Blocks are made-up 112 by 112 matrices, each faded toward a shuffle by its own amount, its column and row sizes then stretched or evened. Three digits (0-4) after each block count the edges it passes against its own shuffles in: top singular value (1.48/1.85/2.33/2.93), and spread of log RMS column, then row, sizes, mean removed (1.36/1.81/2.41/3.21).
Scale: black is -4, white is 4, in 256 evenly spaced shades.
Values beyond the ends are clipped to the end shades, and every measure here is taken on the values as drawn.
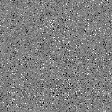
2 2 1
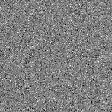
2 0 0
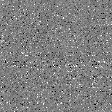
0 1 3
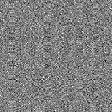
3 0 1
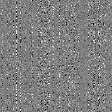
2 4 1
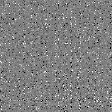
1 3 2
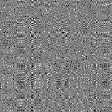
4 2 2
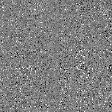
0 3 2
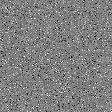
1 0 0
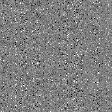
1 3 1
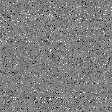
1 0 3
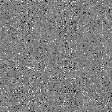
2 2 2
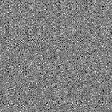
3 1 1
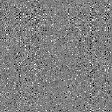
3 3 2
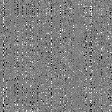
3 4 1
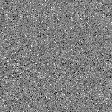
2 0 1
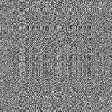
4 2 2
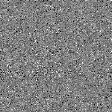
1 2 2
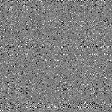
3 1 3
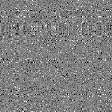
3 1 3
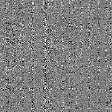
2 4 3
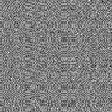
4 0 1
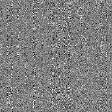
2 4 2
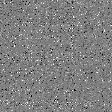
1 1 2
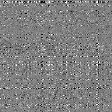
3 2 4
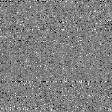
2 2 3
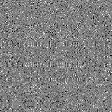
3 1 1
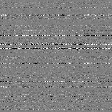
4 0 4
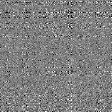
2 3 4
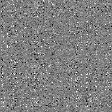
1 3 2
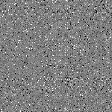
2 1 1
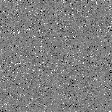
0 1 2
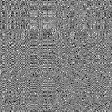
4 2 2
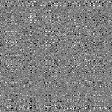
3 2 4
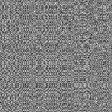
4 3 1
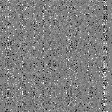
3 3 0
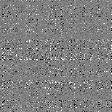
0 3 4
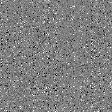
0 3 2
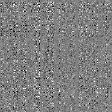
1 4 3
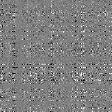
3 4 4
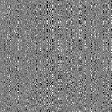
4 4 1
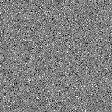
2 0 0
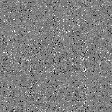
1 2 2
